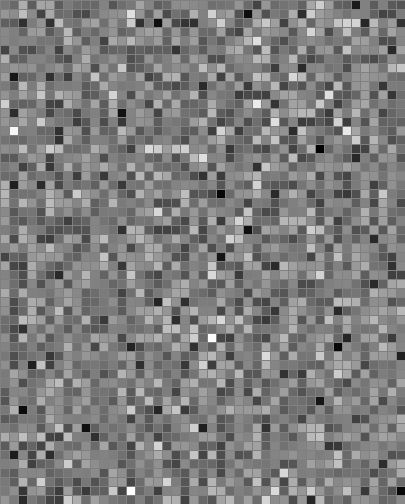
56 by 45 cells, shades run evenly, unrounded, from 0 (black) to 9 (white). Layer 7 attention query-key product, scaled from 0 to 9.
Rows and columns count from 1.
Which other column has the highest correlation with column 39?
25
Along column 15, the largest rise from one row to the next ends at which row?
55
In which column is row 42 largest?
38
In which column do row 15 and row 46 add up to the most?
2
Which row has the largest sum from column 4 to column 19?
17
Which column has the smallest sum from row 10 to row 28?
36
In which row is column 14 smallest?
13
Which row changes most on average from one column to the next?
3
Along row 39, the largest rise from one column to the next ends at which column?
39
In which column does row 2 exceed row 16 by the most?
15
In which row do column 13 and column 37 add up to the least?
50
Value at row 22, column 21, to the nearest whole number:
7
